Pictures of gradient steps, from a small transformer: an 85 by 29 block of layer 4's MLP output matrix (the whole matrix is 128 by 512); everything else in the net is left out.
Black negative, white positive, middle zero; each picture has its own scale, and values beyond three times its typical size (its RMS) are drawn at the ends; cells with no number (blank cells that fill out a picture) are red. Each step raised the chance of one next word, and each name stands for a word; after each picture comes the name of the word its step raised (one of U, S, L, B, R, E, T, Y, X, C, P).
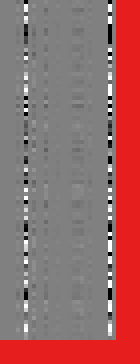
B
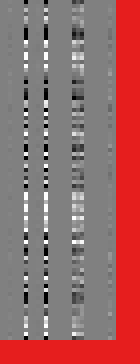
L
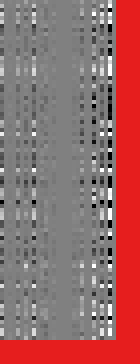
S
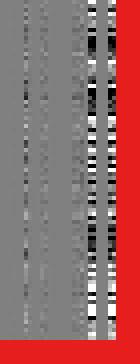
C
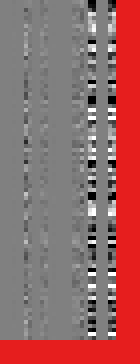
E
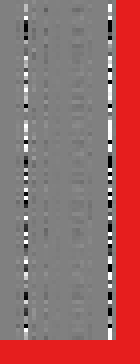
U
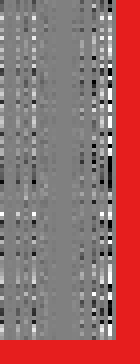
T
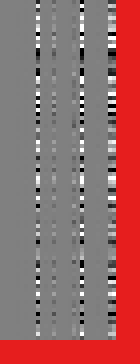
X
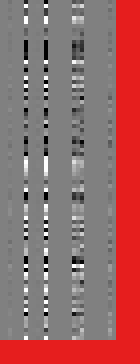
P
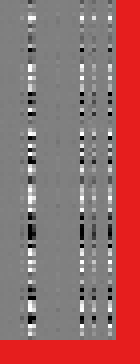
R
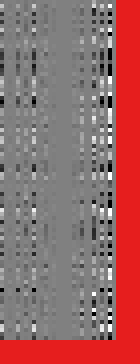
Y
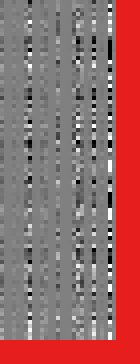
P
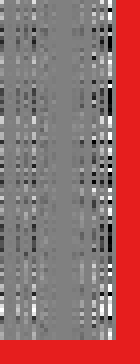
C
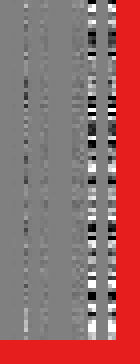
B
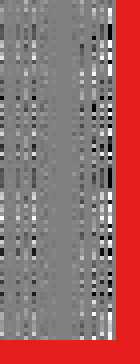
L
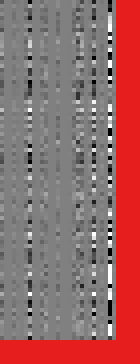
T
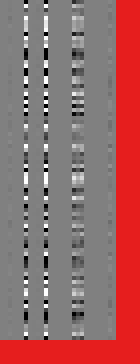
X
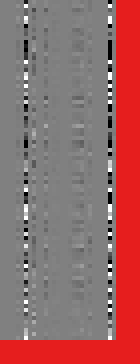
P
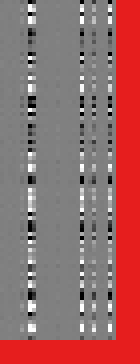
B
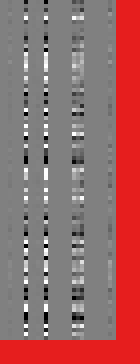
R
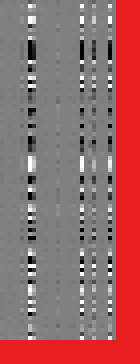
P
